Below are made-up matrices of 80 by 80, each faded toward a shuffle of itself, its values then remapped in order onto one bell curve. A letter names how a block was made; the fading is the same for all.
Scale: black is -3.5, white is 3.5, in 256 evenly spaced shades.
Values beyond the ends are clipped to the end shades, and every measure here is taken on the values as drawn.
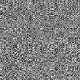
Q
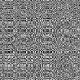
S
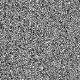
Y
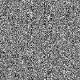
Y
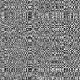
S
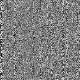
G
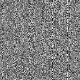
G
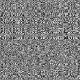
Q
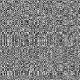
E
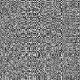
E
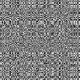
S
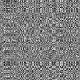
S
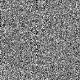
Y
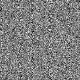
Y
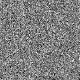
Y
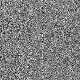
Y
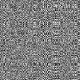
E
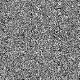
Y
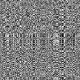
E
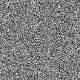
Y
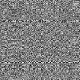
Q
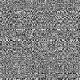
Q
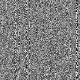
G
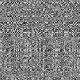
Q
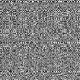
Q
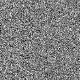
Y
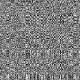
E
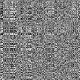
E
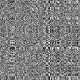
E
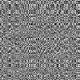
S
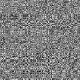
Q
